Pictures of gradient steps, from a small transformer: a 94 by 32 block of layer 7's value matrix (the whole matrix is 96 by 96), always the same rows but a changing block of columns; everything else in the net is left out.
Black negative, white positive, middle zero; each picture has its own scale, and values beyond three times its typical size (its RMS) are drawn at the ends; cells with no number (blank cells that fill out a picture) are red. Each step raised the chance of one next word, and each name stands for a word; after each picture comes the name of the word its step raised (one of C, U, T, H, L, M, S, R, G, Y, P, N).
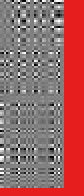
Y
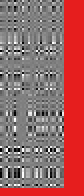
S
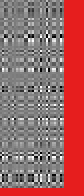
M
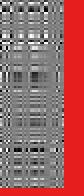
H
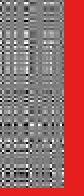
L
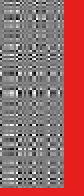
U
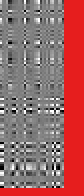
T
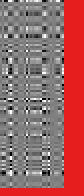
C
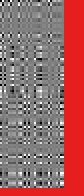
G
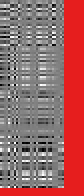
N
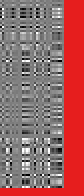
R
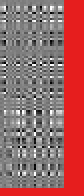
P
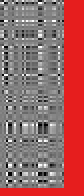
L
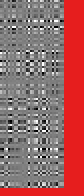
Y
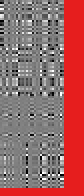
U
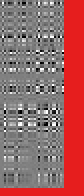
M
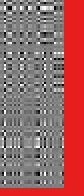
P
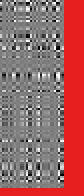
H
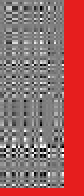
P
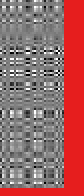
S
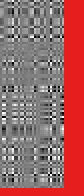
M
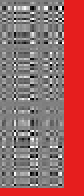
P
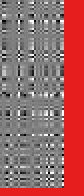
U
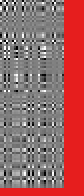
H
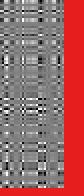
T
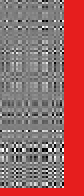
Y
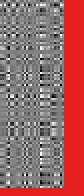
G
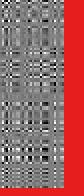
Y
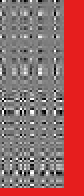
C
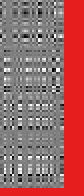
M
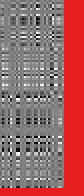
N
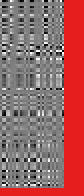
S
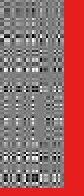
M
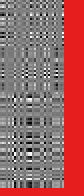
N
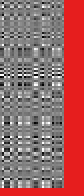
N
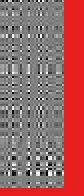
C
